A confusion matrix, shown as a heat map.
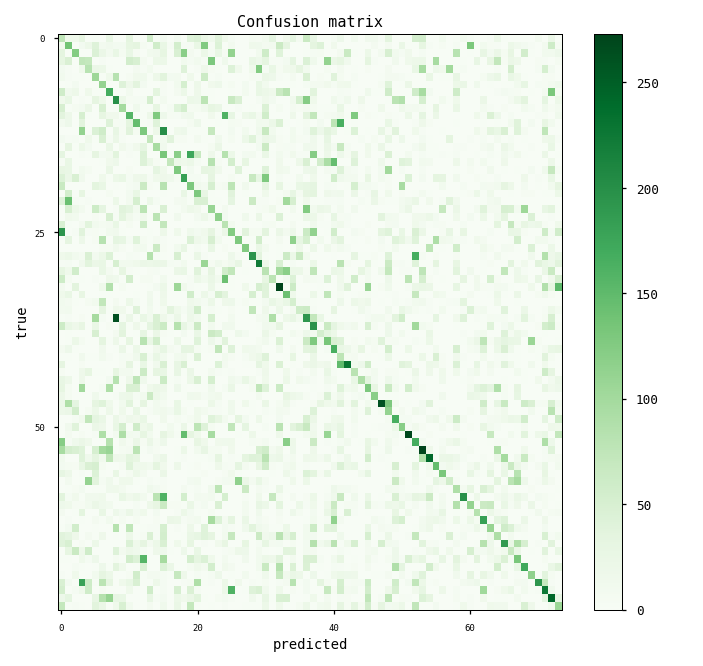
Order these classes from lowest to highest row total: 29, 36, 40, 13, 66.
13, 66, 40, 29, 36
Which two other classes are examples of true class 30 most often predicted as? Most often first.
33, 32
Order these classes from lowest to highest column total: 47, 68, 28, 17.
47, 28, 68, 17
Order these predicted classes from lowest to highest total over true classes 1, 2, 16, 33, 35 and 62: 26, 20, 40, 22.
26, 20, 22, 40
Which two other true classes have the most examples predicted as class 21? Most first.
1, 29
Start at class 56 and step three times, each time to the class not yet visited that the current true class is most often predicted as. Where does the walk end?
15
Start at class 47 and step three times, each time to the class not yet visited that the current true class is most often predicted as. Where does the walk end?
7
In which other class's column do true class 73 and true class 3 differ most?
22
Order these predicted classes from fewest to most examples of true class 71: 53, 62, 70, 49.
70, 53, 49, 62
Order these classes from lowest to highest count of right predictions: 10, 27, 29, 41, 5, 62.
41, 5, 27, 10, 62, 29
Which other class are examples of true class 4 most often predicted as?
29
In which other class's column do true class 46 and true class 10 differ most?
24
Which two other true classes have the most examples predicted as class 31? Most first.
36, 59
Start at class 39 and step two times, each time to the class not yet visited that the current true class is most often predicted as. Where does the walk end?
52
